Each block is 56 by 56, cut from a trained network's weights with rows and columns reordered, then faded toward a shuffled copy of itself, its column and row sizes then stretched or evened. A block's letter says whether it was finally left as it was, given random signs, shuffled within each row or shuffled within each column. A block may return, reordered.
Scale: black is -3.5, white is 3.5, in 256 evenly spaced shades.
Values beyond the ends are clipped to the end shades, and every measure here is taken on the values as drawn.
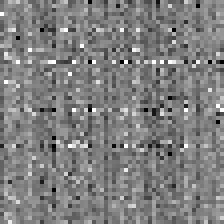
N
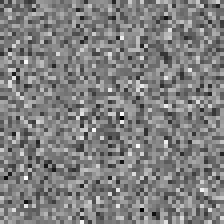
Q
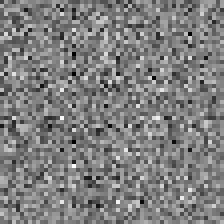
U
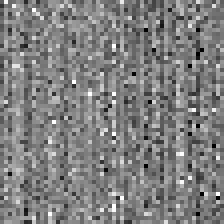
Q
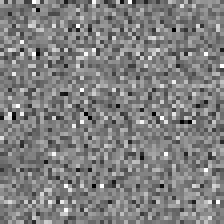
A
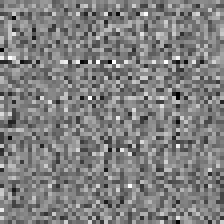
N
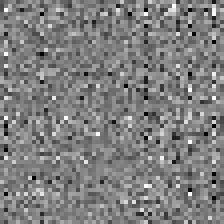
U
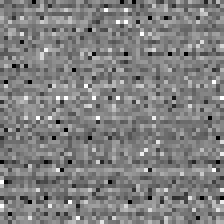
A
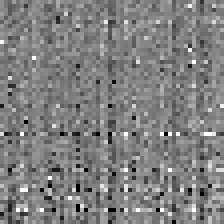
N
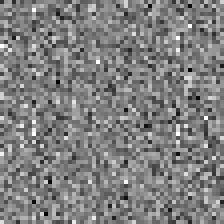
Q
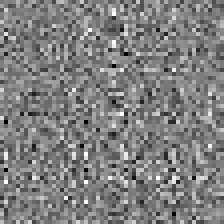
N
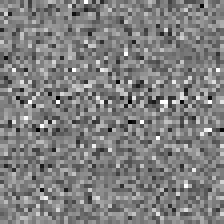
A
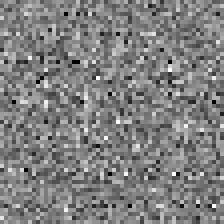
A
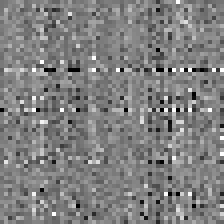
N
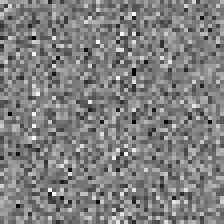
Q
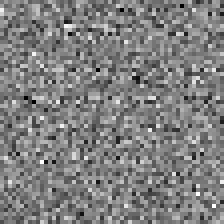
A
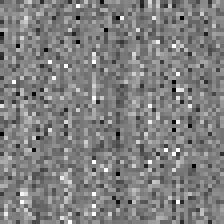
Q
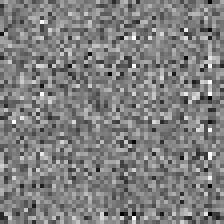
U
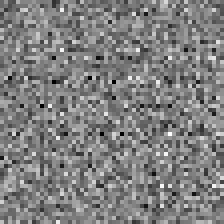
A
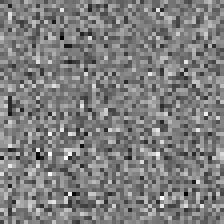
U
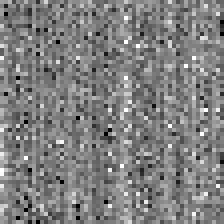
Q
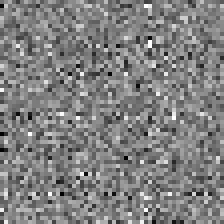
U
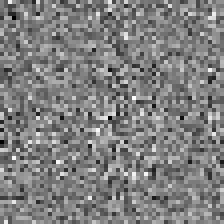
U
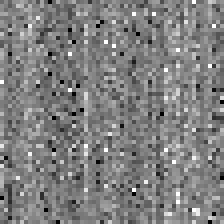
Q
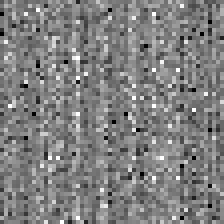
Q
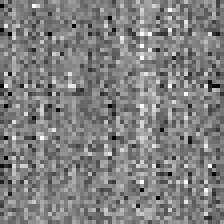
N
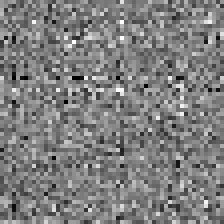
U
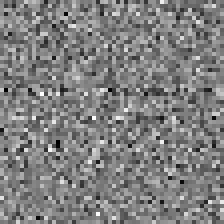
A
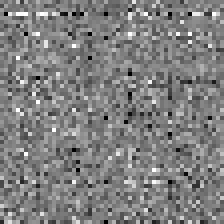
U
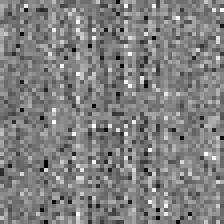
Q
